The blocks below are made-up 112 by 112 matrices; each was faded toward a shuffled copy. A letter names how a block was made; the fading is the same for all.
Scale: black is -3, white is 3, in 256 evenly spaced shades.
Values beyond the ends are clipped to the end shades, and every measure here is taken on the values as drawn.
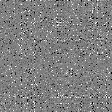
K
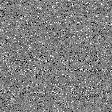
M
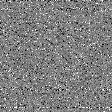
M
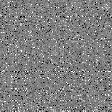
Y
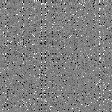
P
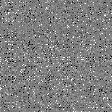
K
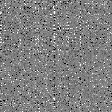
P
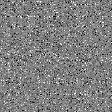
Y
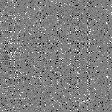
P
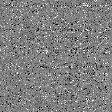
K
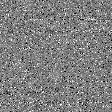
M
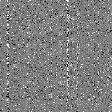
P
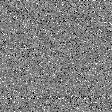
M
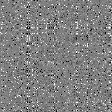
P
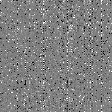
P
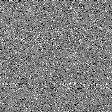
M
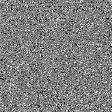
M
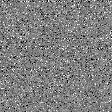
M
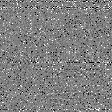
Y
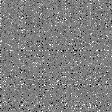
K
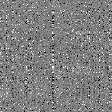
P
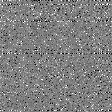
Y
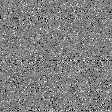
M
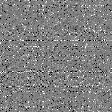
Y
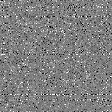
Y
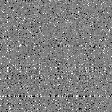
Y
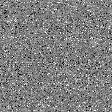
M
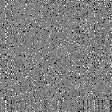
P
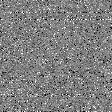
M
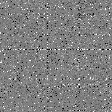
K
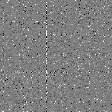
P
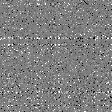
K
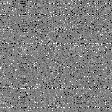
Y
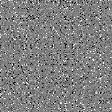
P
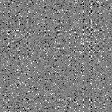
P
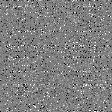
K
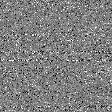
M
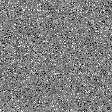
M
